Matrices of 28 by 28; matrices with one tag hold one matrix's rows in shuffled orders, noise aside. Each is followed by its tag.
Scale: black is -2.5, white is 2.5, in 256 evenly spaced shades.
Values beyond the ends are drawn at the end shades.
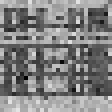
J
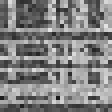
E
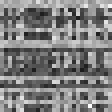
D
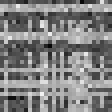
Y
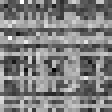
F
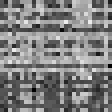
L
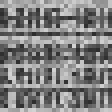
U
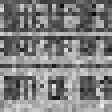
F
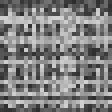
U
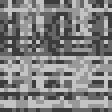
L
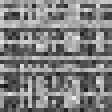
F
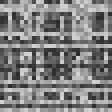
L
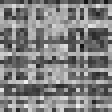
J
